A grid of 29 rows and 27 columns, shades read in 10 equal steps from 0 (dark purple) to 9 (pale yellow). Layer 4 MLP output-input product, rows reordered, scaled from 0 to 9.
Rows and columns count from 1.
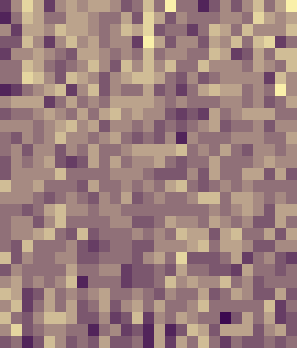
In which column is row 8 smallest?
1
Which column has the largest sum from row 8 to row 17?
20
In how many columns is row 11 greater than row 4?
9
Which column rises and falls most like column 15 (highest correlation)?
25
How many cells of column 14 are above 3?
22
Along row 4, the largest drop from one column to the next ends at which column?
26
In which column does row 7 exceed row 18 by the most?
3
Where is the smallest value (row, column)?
27, 21
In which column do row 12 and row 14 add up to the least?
17
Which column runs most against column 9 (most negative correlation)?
18
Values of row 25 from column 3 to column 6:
2 3 6 4
